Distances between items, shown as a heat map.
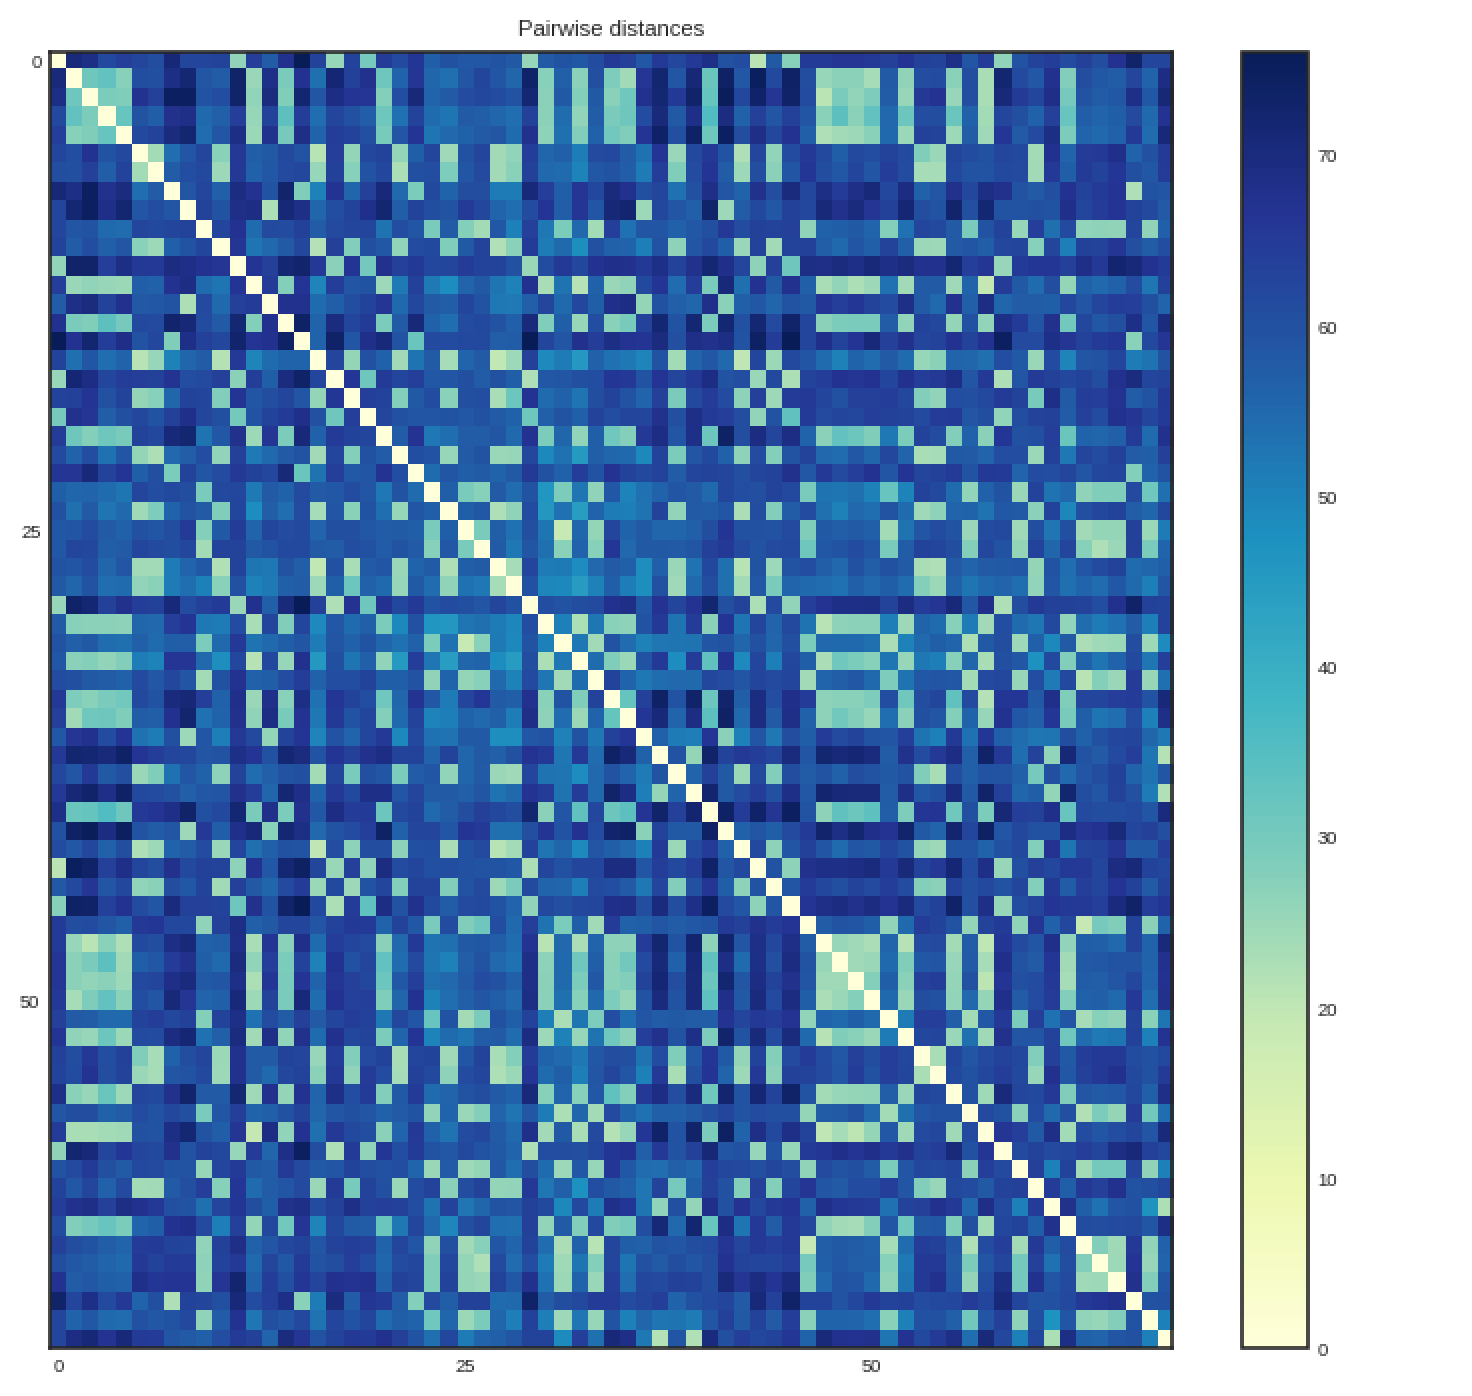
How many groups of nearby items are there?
7
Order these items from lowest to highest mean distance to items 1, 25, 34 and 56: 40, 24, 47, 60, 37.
47, 40, 24, 60, 37
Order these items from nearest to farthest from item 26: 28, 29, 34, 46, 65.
65, 46, 28, 29, 34
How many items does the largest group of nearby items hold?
20
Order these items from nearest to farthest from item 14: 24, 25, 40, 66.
40, 24, 25, 66
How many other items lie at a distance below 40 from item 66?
3
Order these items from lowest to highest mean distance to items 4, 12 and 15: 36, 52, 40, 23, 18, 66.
52, 40, 66, 23, 18, 36
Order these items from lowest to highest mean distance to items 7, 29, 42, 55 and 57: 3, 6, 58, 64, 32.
32, 3, 6, 58, 64
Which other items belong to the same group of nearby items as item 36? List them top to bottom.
8, 13, 41
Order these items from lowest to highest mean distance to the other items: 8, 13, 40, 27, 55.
27, 55, 40, 13, 8
